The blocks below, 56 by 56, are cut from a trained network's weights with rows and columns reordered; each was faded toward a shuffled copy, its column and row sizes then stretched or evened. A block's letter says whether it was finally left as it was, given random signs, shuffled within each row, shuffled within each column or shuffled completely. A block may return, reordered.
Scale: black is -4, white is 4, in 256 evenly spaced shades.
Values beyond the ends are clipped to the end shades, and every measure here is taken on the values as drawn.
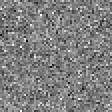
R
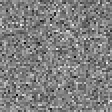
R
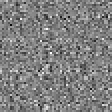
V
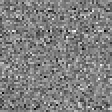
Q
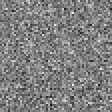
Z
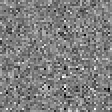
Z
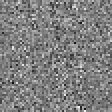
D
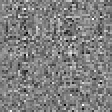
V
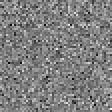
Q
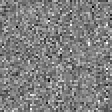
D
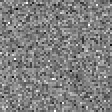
R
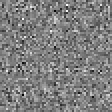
Z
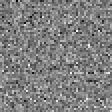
Q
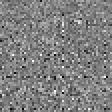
Z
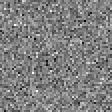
R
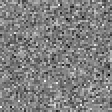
R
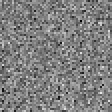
D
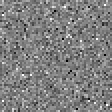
R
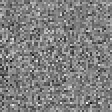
Z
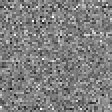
Q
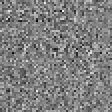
Z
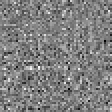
V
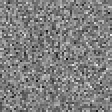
R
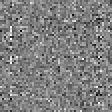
Z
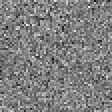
R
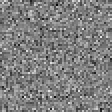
Q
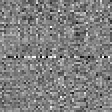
V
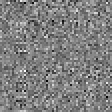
V
